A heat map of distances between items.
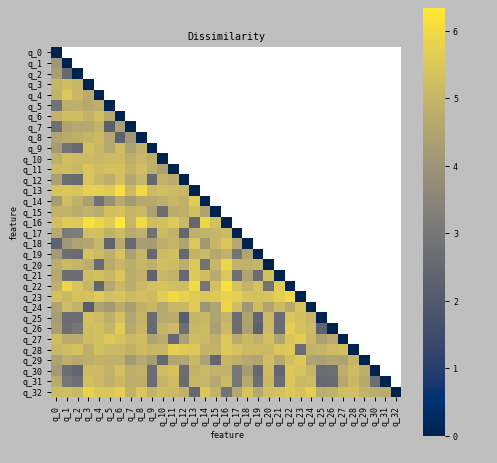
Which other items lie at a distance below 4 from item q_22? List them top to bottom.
q_4, q_14, q_20
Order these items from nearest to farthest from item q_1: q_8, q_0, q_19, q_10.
q_19, q_0, q_8, q_10
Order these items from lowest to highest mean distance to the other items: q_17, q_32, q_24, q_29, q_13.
q_17, q_29, q_24, q_32, q_13
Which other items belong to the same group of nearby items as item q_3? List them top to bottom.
q_24
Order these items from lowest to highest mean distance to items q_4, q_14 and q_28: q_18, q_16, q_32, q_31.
q_18, q_31, q_32, q_16
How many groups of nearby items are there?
9
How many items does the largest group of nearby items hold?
11
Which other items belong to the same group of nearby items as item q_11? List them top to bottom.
q_27
